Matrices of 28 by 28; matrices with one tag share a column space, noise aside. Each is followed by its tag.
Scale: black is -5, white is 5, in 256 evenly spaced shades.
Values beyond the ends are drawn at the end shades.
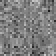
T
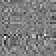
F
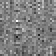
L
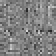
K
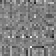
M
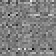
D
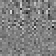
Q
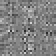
K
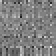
M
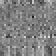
M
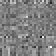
M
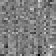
T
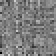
T
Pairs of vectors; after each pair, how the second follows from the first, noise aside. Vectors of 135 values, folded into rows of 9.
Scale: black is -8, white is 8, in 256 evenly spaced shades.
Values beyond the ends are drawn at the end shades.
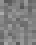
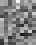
wrapped around, scaled up.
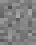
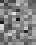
wrapped around, scaled up.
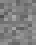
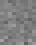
wrapped around, negated, partly zeroed.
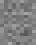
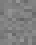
reversed, negated, shrunk.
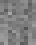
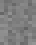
shrunk.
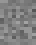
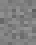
shrunk.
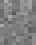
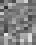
wrapped around, scaled up.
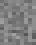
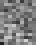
wrapped around, scaled up.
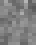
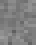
reversed, negated, shrunk.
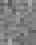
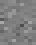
wrapped around, negated, partly zeroed.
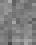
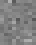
partly zeroed.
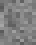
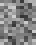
wrapped around, scaled up.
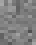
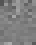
negated, partly zeroed.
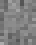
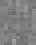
reversed, negated, shrunk.
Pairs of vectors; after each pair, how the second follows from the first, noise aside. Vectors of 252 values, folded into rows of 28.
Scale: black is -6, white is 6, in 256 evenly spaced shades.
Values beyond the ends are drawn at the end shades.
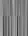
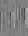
reversed, partly zeroed.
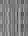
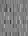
reversed, partly zeroed.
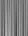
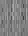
wrapped around, partly zeroed.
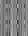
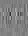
reversed, partly zeroed.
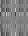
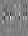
wrapped around, partly zeroed.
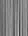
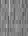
reversed, partly zeroed.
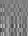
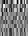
wrapped around, negated, scaled up.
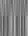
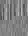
wrapped around, partly zeroed.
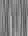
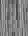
reversed, negated.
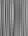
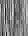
scaled up.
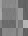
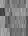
reversed, negated.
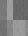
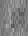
wrapped around, partly zeroed.
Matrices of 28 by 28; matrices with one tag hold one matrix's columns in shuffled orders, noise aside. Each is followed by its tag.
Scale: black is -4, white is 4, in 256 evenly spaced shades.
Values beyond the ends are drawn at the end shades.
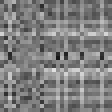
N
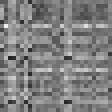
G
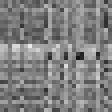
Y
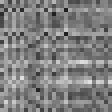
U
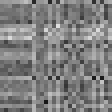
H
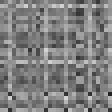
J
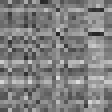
U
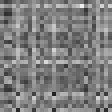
J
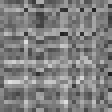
U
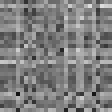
J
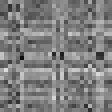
N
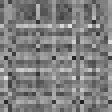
G
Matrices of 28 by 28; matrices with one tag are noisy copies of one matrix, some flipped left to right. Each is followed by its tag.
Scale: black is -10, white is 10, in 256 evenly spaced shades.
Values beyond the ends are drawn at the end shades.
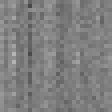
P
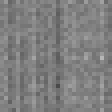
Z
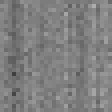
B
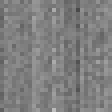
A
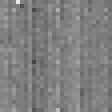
A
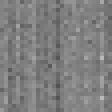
Z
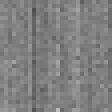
A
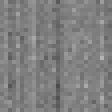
Z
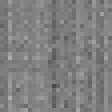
Z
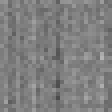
Z
